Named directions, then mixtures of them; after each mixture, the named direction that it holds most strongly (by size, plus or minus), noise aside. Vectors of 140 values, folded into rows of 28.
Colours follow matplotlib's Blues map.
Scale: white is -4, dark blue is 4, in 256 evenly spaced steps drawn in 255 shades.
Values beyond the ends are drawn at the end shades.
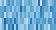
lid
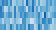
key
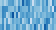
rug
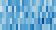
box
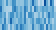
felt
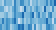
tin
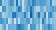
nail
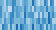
felt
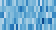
lid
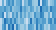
lid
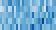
box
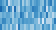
box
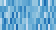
lid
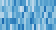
tin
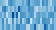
rug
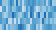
nail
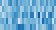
tin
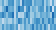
tin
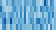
felt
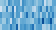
box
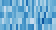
key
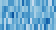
rug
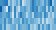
box
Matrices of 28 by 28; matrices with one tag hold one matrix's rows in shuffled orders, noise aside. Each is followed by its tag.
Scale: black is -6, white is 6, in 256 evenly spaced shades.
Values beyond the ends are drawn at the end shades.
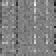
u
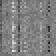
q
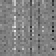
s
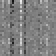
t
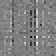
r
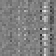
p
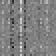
t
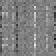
u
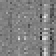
p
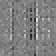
r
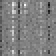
q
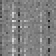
q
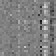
p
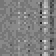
p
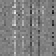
s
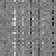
s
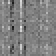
t
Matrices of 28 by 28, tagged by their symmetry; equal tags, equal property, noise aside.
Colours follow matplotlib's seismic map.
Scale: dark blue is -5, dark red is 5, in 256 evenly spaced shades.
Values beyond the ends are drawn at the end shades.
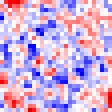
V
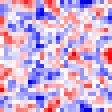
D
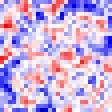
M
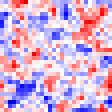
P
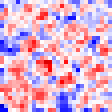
V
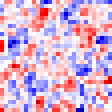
P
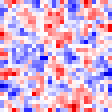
P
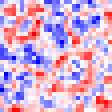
M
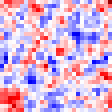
V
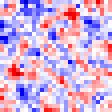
M
